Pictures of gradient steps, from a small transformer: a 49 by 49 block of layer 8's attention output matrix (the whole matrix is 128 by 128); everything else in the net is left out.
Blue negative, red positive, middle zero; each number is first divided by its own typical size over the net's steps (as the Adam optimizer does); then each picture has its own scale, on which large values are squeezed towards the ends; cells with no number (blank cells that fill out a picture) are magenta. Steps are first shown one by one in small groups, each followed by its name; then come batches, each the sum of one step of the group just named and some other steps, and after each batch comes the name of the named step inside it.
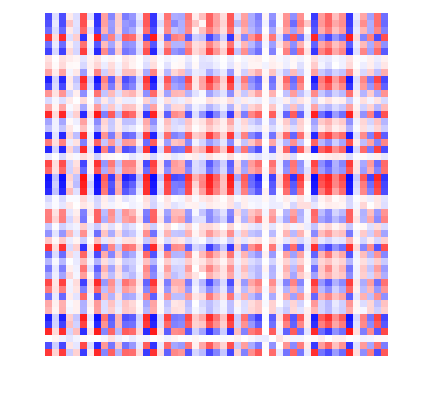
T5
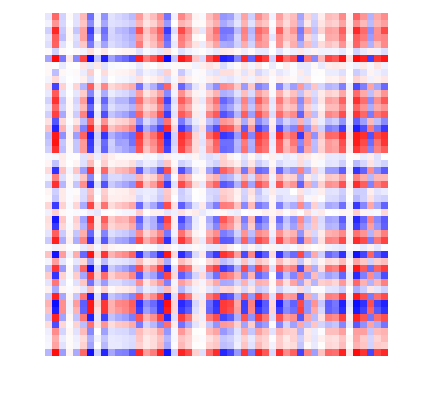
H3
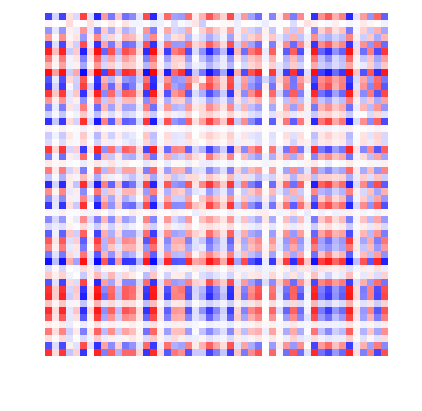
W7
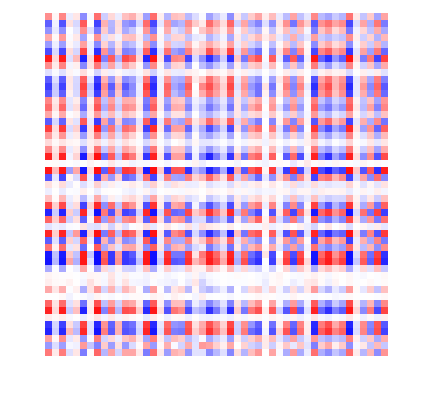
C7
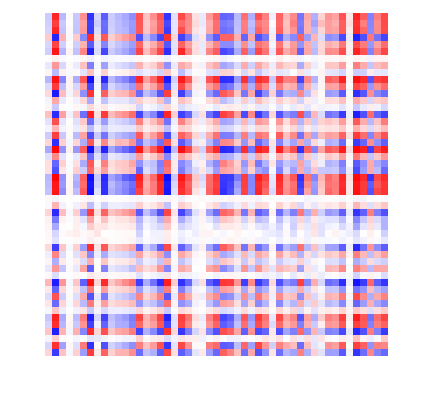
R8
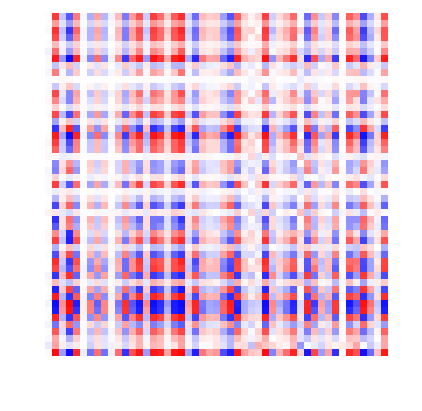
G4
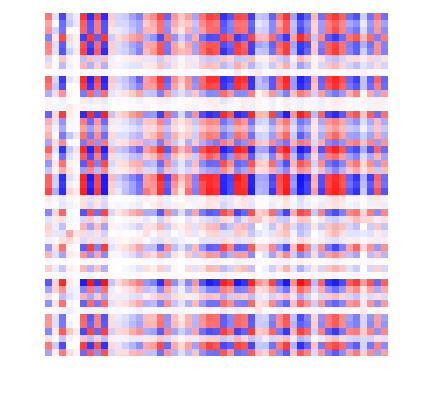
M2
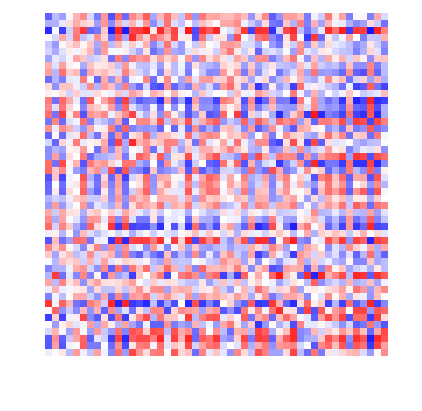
T5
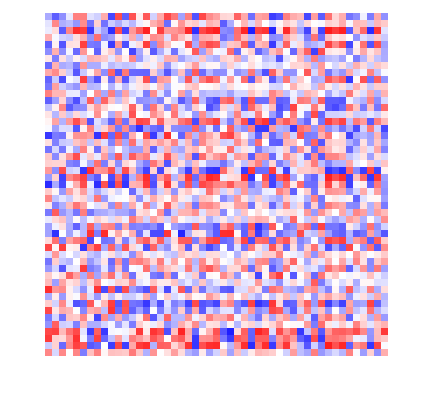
T5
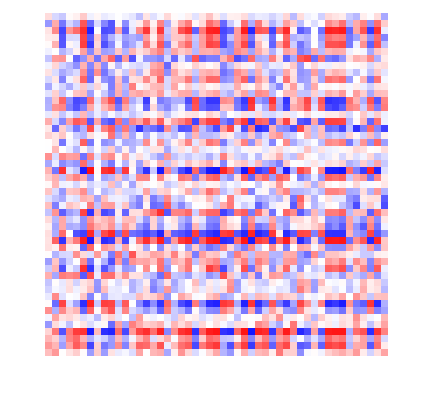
H3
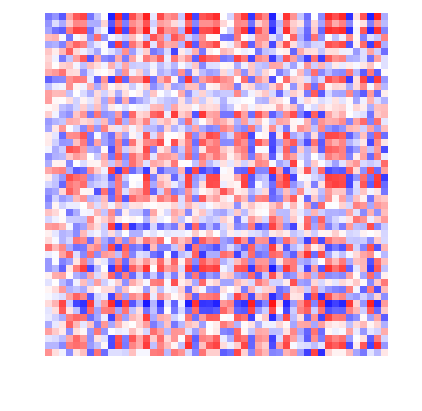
T5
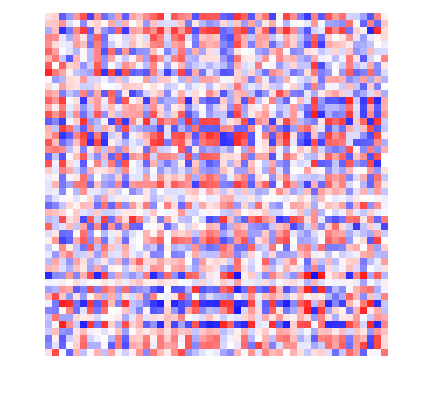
G4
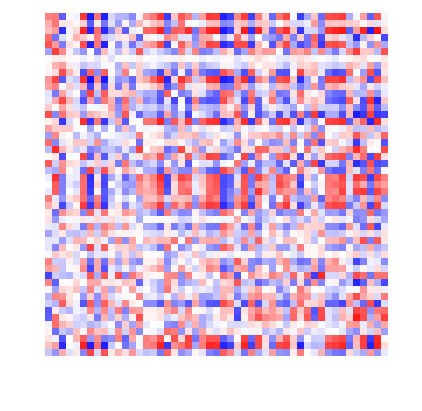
R8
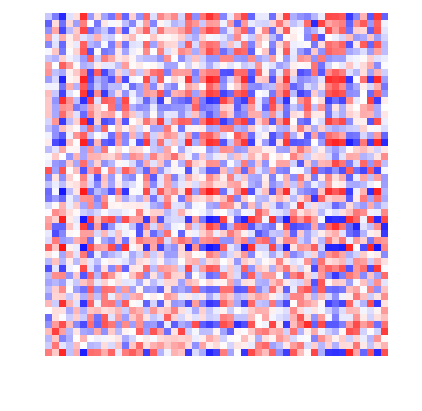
T5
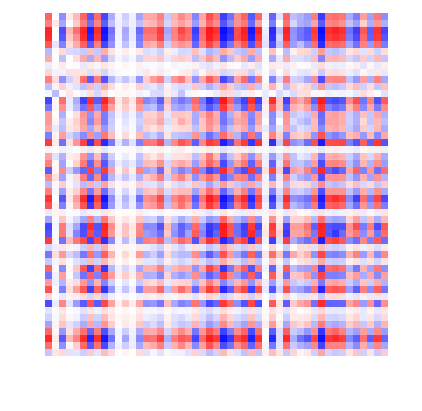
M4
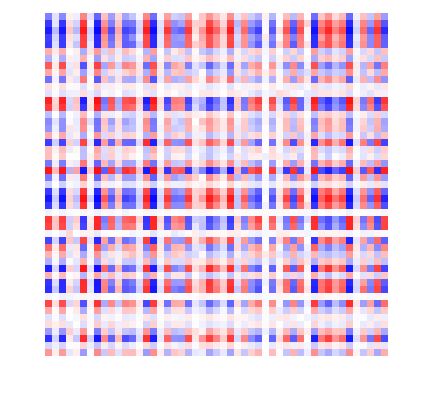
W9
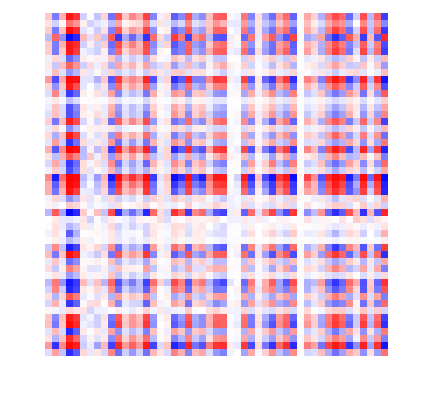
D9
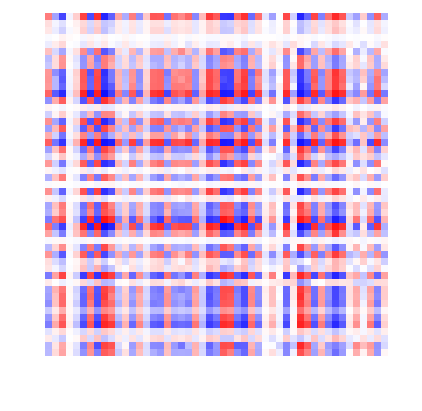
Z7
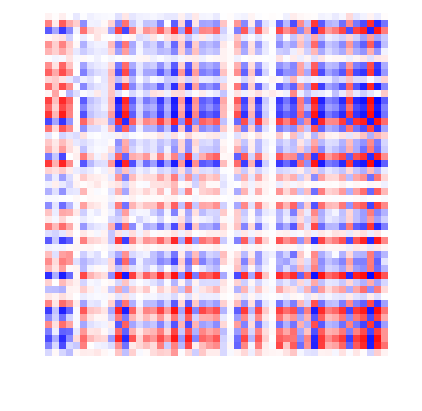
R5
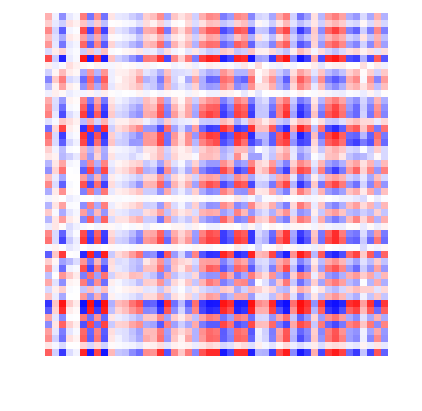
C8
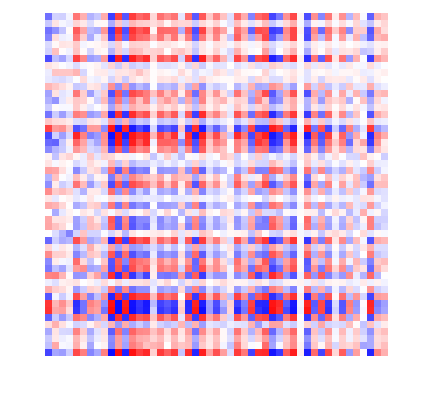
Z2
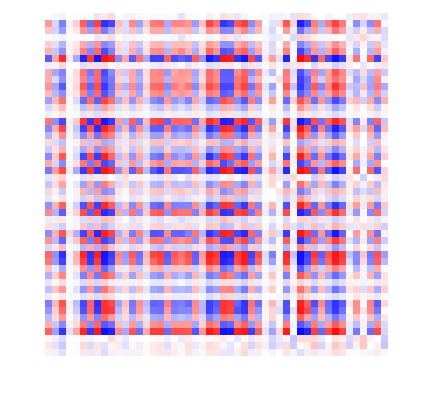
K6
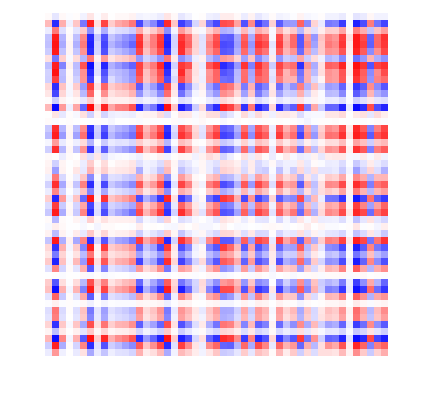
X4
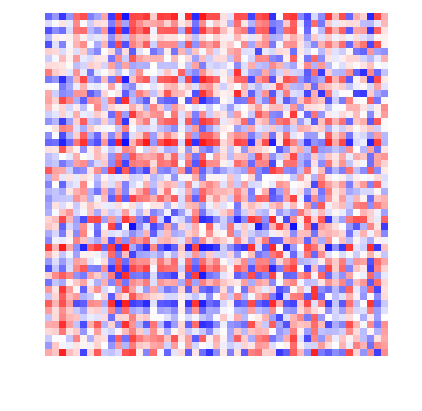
Z2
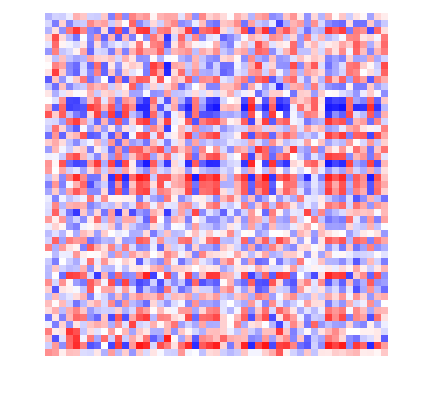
X4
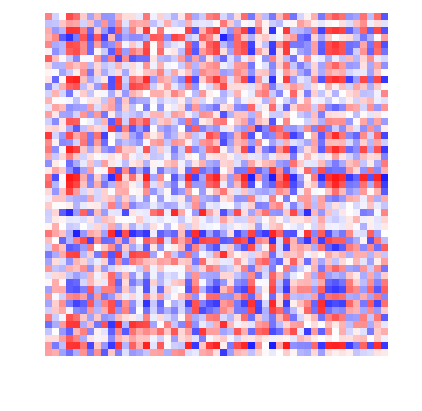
D9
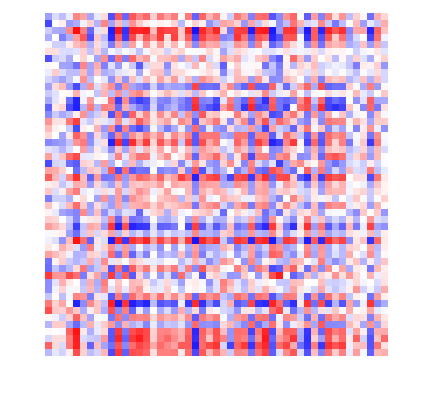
Z2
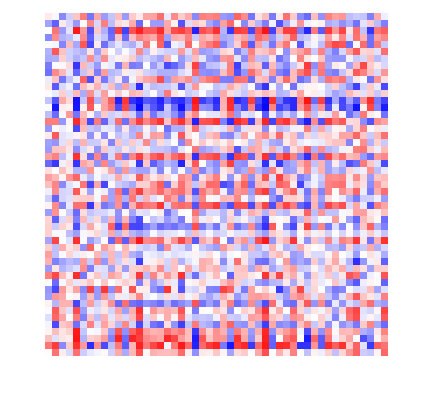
X4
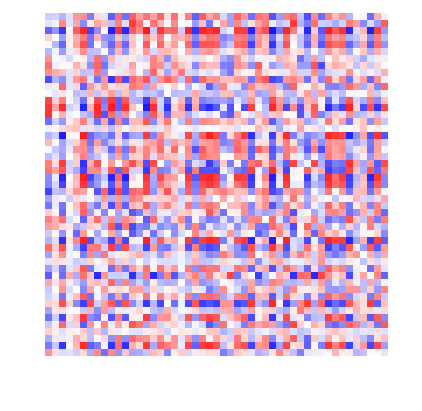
C8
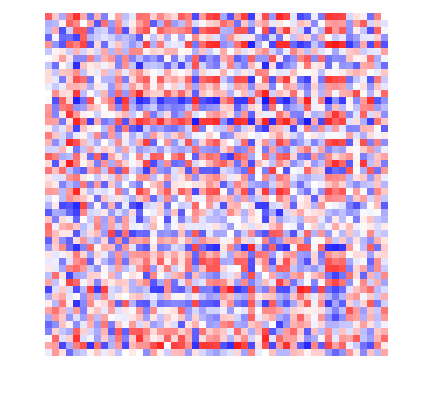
W9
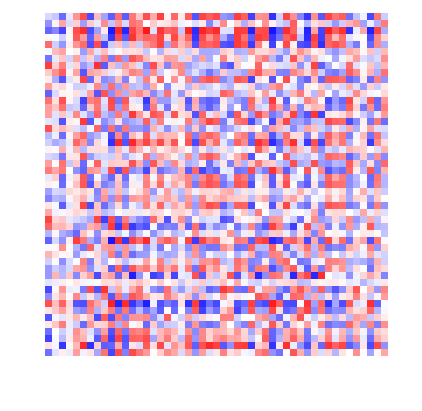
Z2
